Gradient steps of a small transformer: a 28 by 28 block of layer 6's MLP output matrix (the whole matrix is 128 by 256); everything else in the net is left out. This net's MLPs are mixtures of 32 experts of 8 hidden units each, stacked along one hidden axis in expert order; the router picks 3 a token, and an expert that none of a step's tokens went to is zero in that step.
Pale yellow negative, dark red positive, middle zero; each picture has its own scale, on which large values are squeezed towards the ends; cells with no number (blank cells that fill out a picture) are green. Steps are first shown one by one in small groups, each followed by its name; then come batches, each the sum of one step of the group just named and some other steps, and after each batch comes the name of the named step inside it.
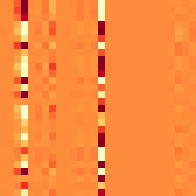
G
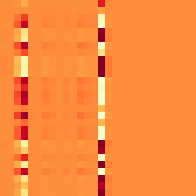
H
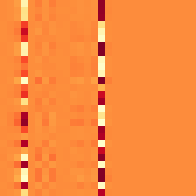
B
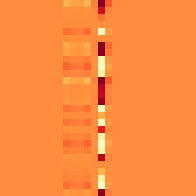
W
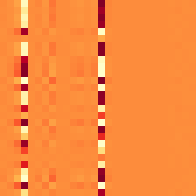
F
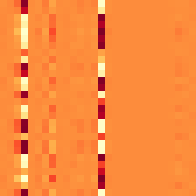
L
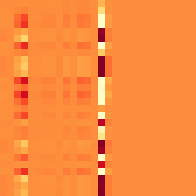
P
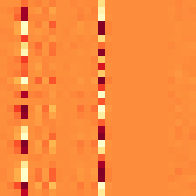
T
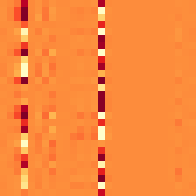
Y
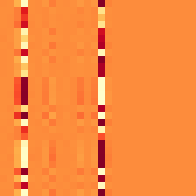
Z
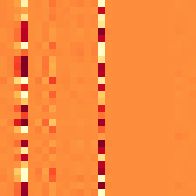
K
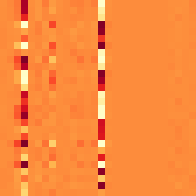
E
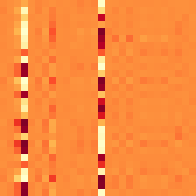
L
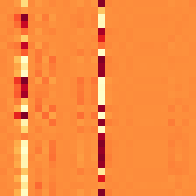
Z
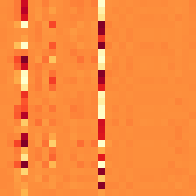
E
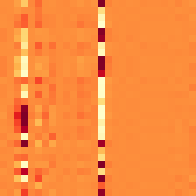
H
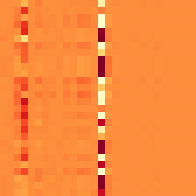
P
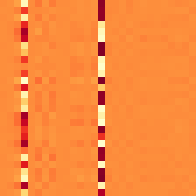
B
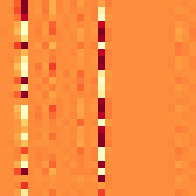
G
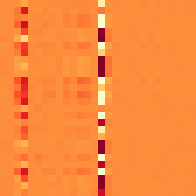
P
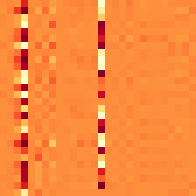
E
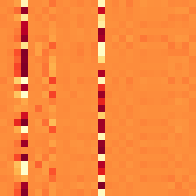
K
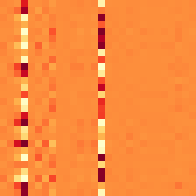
L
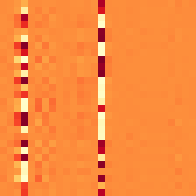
H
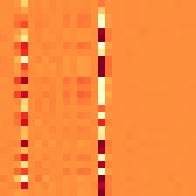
P
